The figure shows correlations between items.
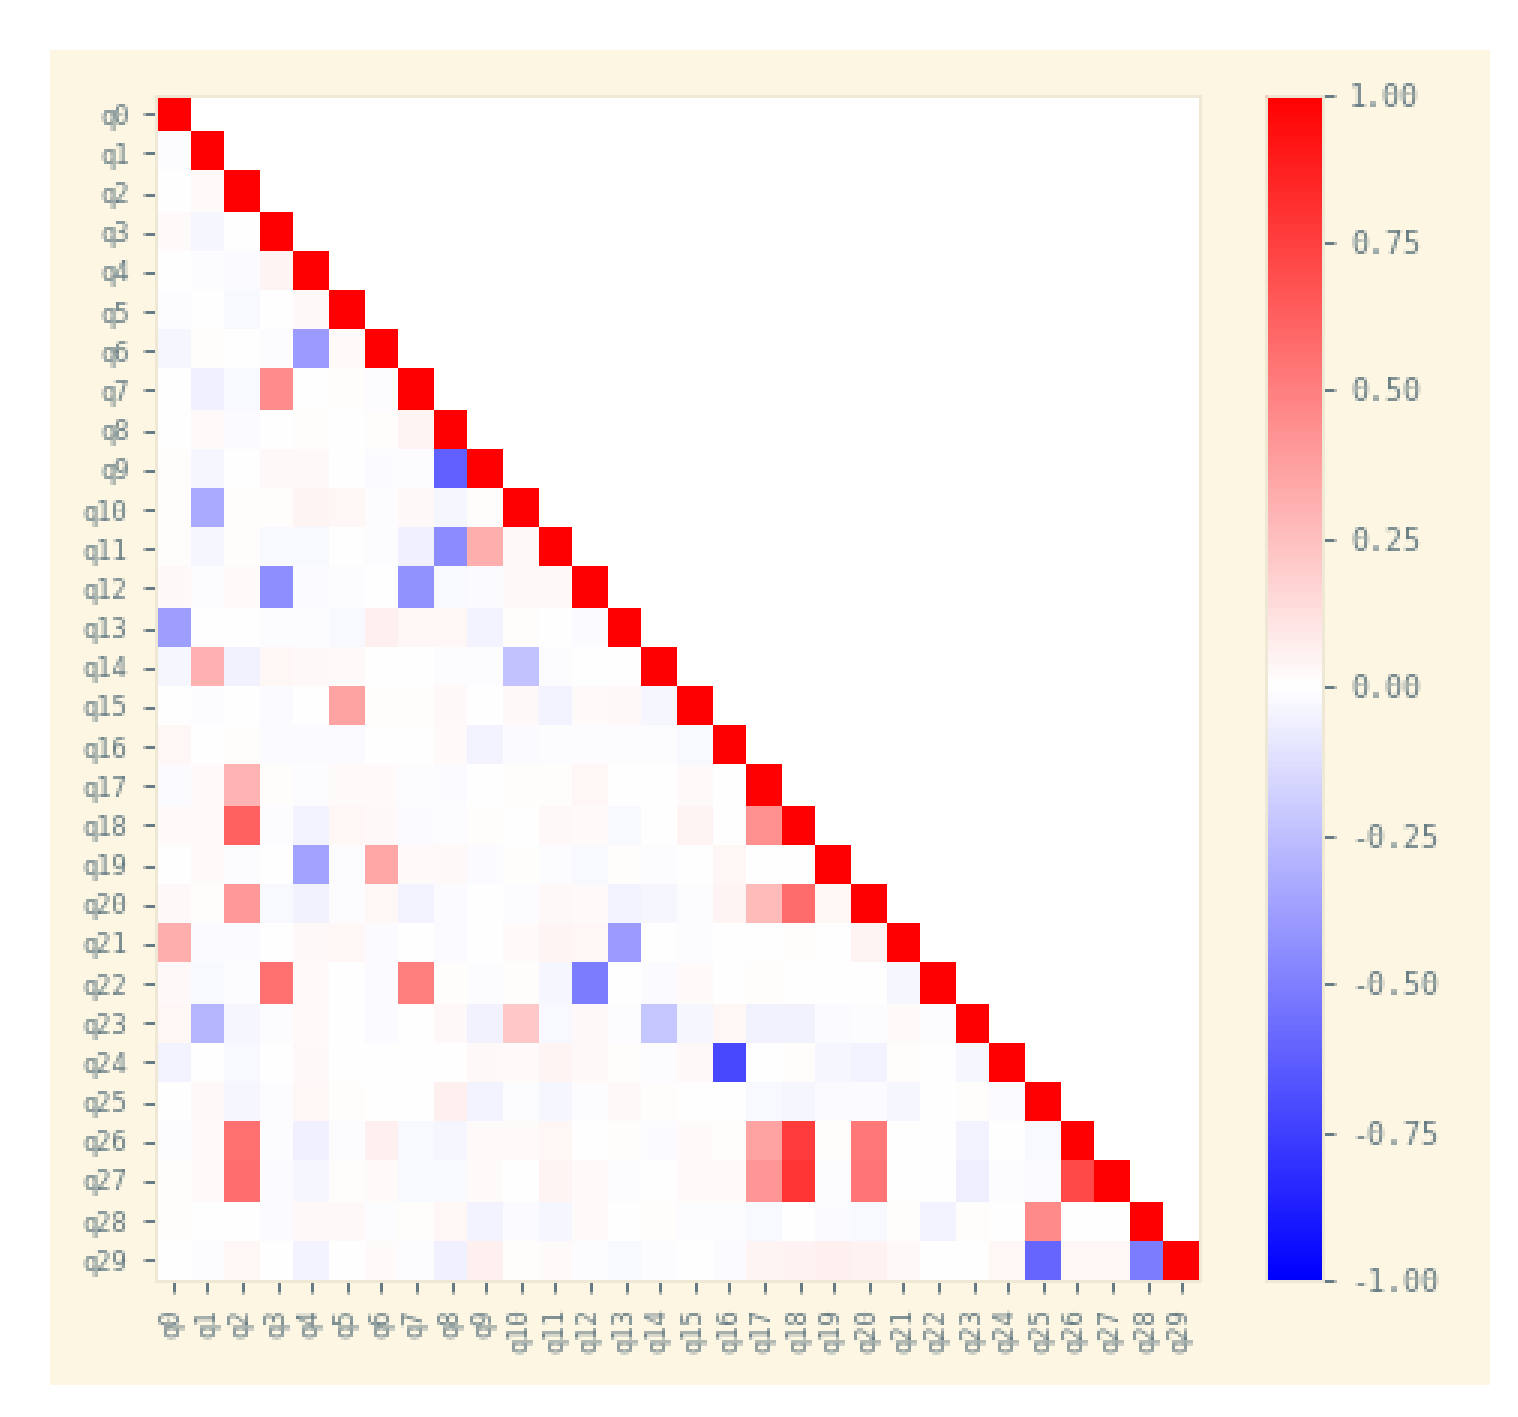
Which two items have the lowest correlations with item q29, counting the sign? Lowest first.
q25, q28
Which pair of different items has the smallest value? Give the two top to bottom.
q16, q24
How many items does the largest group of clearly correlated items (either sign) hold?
6
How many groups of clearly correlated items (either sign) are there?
9
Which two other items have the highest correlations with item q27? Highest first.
q18, q26
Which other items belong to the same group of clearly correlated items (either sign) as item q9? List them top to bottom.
q8, q11
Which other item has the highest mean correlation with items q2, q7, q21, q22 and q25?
q3
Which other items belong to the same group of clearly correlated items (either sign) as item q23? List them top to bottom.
q1, q10, q14
